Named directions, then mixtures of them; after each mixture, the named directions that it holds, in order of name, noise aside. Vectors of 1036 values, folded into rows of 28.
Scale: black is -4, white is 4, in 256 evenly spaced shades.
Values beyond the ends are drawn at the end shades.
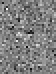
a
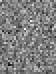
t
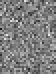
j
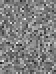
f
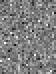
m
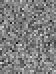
f.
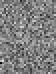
a, f.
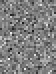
a, j, m.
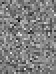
a, j, t.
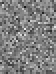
a, t.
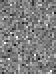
m.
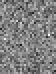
f, j.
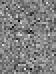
a, j.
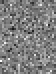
a, m.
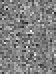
a, m.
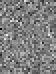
j.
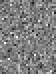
m.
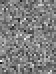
a, f, m.
